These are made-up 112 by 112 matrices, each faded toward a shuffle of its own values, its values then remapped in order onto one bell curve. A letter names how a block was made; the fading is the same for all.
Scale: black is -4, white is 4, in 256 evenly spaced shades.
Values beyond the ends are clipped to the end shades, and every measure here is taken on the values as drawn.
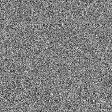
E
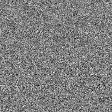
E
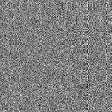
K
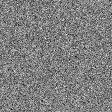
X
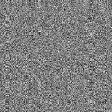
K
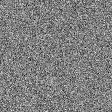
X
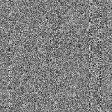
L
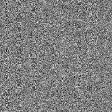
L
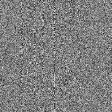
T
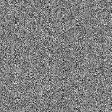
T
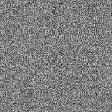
K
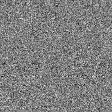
E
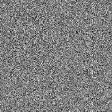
L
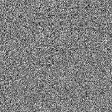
L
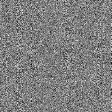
T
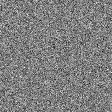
X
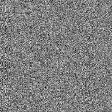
L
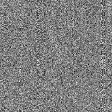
L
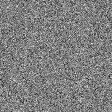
X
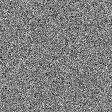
X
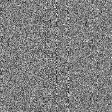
T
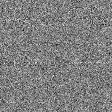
E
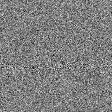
E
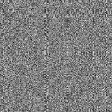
K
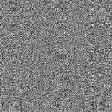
K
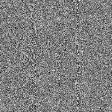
T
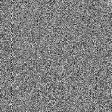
L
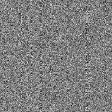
L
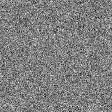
E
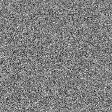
E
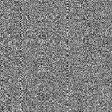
K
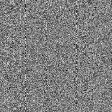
L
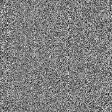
T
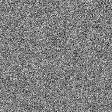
E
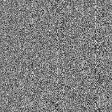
T
